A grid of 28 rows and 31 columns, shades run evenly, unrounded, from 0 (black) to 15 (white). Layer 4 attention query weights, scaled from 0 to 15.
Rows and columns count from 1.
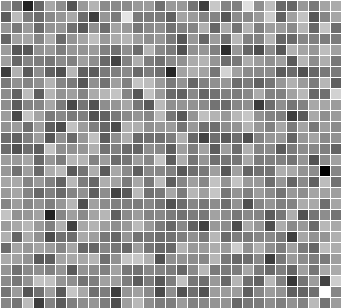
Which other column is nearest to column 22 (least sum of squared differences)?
18
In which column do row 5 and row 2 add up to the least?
21
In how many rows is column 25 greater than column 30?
11
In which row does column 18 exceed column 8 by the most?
7
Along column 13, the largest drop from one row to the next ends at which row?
9
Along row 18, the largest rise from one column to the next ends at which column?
13
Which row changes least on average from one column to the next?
25
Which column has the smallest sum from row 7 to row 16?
16
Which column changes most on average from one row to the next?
30
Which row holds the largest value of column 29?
28
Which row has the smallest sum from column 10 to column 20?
27
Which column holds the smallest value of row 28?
4
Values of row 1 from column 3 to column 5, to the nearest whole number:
2 6 10
